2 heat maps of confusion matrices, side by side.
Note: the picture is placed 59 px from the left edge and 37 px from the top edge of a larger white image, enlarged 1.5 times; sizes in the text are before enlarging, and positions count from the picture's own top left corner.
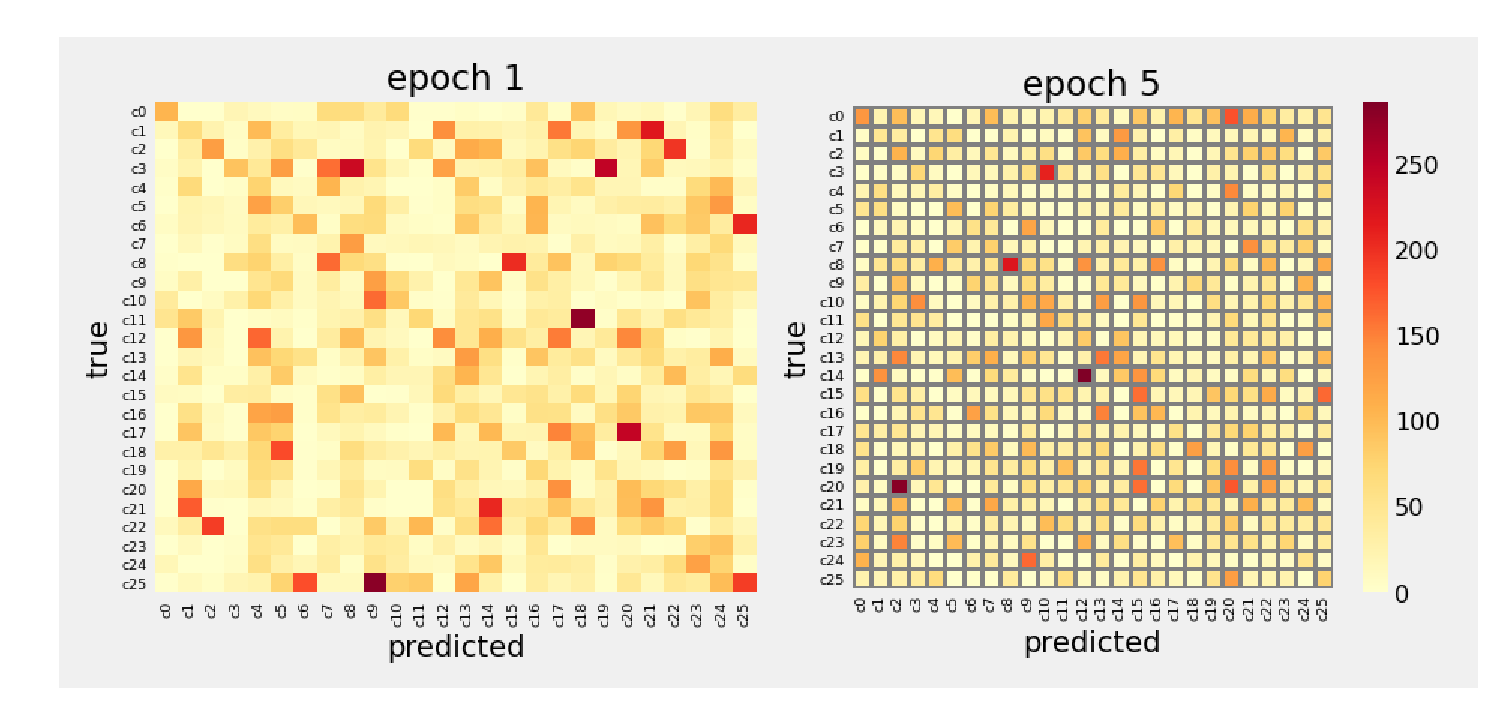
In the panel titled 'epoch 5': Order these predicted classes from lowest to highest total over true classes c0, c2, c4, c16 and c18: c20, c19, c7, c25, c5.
c5, c19, c25, c7, c20
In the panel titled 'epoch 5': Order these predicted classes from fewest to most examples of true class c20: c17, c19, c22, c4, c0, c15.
c0, c4, c17, c19, c22, c15
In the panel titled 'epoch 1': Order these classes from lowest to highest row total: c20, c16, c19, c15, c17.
c19, c15, c20, c16, c17
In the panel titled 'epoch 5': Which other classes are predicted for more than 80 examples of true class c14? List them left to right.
c1, c5, c12, c15
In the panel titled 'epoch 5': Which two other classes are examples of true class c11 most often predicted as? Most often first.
c10, c25
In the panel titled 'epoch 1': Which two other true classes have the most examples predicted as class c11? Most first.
c22, c25
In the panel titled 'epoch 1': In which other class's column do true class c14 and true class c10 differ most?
c9
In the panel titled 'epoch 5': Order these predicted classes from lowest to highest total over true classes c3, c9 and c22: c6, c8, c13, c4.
c4, c8, c6, c13
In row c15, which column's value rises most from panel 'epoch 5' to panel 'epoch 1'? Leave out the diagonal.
c8
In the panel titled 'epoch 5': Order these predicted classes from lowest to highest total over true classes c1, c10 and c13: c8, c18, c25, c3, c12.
c18, c8, c12, c3, c25
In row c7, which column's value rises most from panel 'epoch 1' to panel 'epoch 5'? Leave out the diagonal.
c21
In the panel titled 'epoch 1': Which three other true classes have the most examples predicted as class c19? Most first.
c3, c8, c16
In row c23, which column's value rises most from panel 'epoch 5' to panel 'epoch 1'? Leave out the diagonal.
c24
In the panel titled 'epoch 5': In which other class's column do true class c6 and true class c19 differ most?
c15
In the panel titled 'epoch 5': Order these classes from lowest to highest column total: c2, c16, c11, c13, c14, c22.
c11, c16, c14, c13, c22, c2
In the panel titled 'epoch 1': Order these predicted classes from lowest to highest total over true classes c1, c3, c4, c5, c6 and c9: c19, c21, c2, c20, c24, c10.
c2, c10, c20, c19, c24, c21
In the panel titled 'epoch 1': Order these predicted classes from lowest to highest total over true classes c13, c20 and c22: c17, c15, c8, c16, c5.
c15, c8, c5, c16, c17
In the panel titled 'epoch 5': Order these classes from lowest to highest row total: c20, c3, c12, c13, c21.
c12, c3, c21, c13, c20
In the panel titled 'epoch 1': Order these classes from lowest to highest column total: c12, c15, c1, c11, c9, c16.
c11, c15, c12, c1, c16, c9
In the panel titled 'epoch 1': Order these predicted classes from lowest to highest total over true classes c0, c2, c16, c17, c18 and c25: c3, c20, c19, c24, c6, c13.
c3, c19, c6, c13, c20, c24
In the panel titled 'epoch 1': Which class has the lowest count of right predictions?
c7
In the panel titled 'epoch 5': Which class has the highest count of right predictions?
c8
